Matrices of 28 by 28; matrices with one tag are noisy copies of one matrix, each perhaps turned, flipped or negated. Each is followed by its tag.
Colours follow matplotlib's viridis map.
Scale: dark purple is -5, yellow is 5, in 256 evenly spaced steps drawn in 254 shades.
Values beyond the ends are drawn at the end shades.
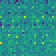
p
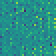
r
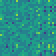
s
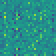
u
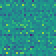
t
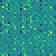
t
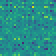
s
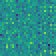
s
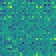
s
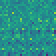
p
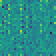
t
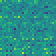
s
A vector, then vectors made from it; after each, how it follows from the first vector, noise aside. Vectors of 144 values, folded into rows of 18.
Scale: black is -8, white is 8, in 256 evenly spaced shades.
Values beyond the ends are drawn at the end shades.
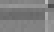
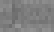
wrapped around, negated, shrunk.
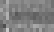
reversed.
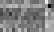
scaled up.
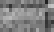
negated, scaled up.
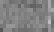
wrapped around, partly zeroed.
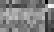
negated, scaled up.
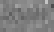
partly zeroed.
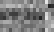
scaled up.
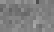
wrapped around, partly zeroed.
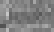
reversed.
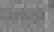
shrunk.
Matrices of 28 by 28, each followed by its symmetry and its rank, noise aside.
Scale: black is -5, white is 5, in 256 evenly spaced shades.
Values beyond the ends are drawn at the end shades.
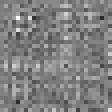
symmetric, rank six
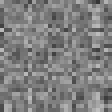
no symmetry, rank four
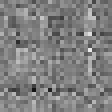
antisymmetric, rank four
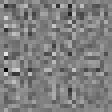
no symmetry, rank four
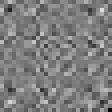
symmetric, rank four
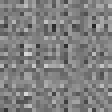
antisymmetric, rank four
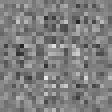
no symmetry, rank three
